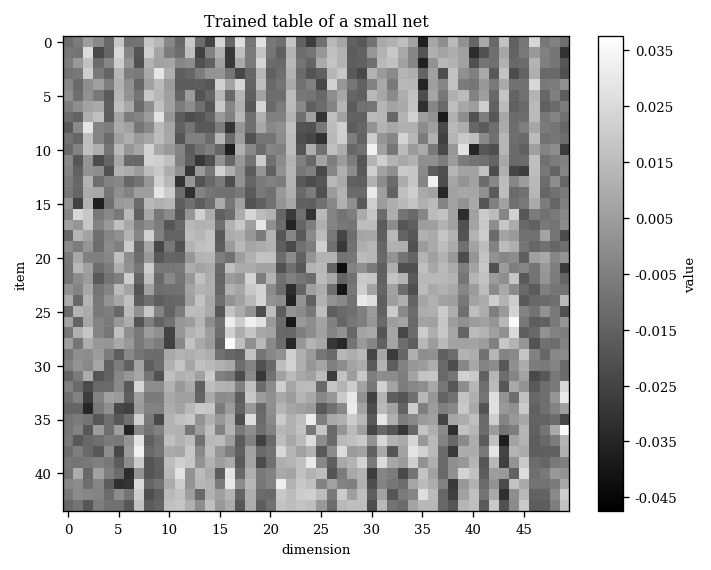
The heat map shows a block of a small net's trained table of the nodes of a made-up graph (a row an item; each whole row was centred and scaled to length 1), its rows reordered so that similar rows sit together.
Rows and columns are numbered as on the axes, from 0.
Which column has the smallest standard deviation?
48
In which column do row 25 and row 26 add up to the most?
44
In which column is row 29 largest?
22
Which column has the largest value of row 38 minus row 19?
27
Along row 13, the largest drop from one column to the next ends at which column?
37
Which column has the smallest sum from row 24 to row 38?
46
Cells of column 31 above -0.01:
30
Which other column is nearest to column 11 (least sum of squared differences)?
23
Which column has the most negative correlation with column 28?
2
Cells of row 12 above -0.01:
37
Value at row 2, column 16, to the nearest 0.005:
-0.03
